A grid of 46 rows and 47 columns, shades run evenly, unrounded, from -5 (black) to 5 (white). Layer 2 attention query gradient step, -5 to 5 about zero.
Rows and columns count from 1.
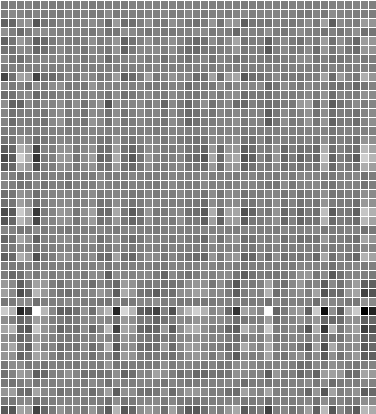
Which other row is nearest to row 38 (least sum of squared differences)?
36
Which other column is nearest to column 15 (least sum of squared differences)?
47
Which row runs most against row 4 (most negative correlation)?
5
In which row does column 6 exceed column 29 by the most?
35
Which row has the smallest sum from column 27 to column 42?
12
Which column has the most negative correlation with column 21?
39
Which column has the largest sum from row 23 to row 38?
34
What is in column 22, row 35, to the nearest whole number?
-2
